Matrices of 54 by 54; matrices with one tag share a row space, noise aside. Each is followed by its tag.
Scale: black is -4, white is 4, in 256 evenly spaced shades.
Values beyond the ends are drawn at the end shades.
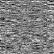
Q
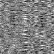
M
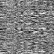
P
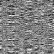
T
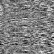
M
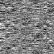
Q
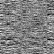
Q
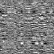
P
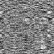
M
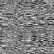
P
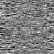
Q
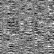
T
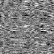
M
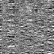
T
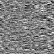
M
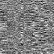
P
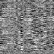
P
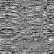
Q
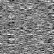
T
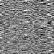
M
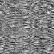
M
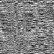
P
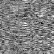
M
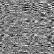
M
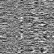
P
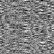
M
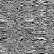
P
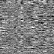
P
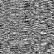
M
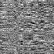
P
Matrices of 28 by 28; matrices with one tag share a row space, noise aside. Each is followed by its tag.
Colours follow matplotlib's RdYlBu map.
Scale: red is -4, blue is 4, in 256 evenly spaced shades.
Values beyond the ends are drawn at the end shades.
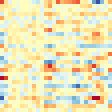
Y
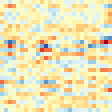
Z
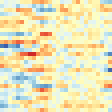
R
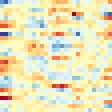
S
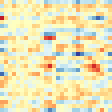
Y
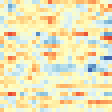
Z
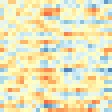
Z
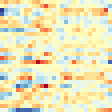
R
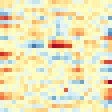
S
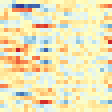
R
